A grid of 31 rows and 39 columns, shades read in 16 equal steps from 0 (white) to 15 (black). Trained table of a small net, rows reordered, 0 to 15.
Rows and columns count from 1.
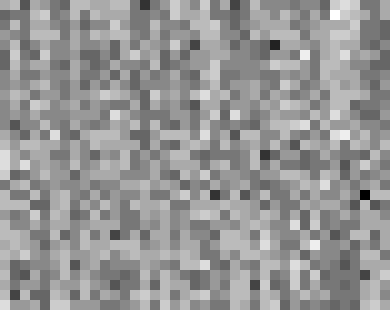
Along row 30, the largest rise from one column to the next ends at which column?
2
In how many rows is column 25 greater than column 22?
13
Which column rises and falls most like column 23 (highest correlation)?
11
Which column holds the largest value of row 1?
15
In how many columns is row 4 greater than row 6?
12
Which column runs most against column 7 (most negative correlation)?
36
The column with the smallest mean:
21
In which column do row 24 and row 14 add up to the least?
6
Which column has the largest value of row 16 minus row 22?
27
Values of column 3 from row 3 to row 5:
8 8 9
